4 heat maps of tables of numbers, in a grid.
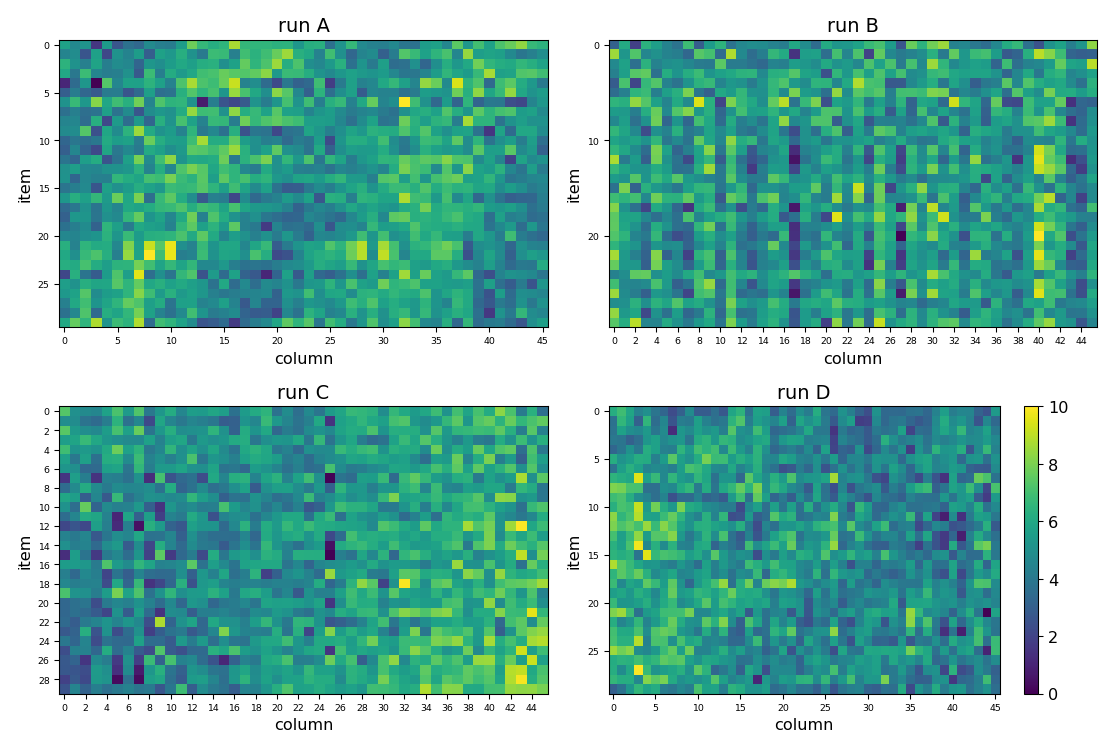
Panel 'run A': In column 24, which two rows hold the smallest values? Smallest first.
16, 24
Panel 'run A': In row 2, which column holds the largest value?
20
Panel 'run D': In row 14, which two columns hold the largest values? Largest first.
3, 26
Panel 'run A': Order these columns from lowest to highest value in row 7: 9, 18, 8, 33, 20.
8, 9, 33, 18, 20
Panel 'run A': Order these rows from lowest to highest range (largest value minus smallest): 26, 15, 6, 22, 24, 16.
15, 26, 16, 22, 24, 6
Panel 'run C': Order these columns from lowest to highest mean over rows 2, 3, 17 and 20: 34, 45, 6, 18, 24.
6, 18, 24, 45, 34
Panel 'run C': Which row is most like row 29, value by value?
24
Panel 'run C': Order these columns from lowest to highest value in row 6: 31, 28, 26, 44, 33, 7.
28, 26, 33, 31, 7, 44
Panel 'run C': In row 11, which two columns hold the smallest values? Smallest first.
5, 9
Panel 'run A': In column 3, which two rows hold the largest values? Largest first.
29, 6
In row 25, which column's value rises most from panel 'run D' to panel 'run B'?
40
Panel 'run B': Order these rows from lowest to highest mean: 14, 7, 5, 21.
21, 14, 7, 5
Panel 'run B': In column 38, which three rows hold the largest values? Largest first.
5, 0, 16
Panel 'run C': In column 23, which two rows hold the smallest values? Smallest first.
23, 10
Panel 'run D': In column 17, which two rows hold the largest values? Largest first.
8, 9
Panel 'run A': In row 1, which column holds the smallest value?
4
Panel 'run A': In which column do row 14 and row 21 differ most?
28
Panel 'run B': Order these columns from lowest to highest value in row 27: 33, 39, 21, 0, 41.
0, 33, 39, 41, 21
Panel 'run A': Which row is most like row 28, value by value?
9
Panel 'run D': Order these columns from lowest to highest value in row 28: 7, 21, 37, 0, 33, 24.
37, 33, 24, 21, 7, 0
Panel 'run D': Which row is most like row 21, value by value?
25
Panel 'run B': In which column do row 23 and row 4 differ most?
24
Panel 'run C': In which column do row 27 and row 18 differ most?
7
